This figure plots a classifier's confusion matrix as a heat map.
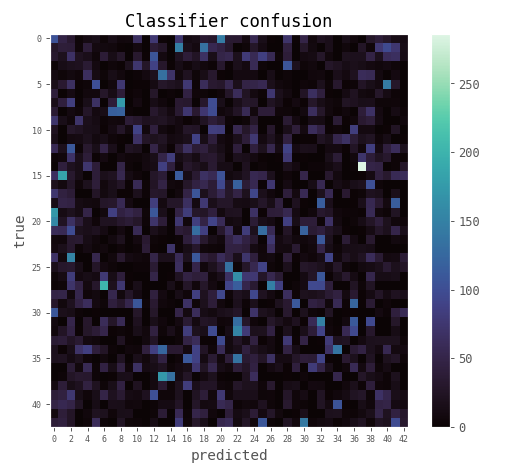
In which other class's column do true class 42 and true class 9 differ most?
30
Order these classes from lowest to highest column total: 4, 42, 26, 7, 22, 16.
42, 7, 4, 26, 16, 22
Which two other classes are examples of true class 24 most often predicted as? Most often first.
2, 17
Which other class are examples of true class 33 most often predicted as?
20
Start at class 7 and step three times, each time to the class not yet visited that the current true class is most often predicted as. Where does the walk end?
0
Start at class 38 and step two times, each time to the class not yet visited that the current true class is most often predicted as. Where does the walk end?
22
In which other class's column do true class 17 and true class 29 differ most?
36
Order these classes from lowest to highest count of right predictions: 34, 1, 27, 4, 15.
1, 4, 27, 15, 34
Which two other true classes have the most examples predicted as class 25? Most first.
21, 42
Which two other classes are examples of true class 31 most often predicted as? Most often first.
32, 22
